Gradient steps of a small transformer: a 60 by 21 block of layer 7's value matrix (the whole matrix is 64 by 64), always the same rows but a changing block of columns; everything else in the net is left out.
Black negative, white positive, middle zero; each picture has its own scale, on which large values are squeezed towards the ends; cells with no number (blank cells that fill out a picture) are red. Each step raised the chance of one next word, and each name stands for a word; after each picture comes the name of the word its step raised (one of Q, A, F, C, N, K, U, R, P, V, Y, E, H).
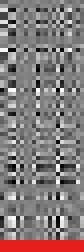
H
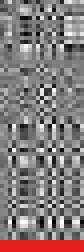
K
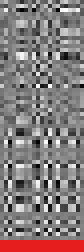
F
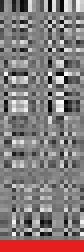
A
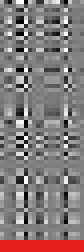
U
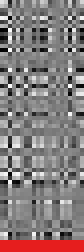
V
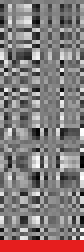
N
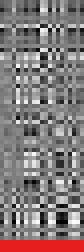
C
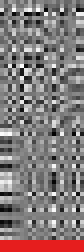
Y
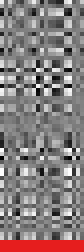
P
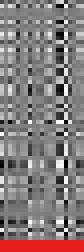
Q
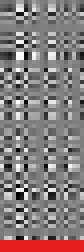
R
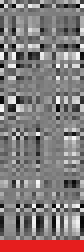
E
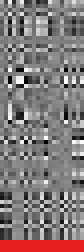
U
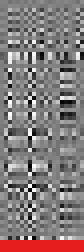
R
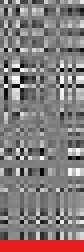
P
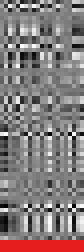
E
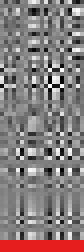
P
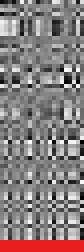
U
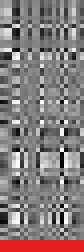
C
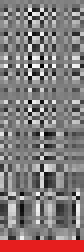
Y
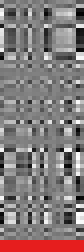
C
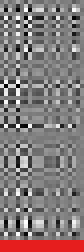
K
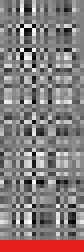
C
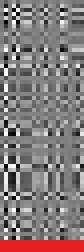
Y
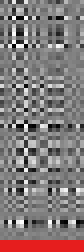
K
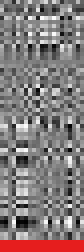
K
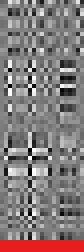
P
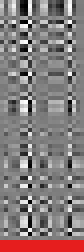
A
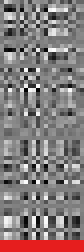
H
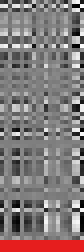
E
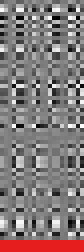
K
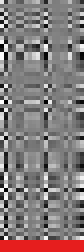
R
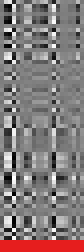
N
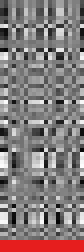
C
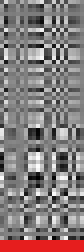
N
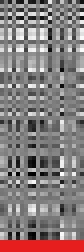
V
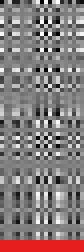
U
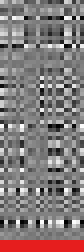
K
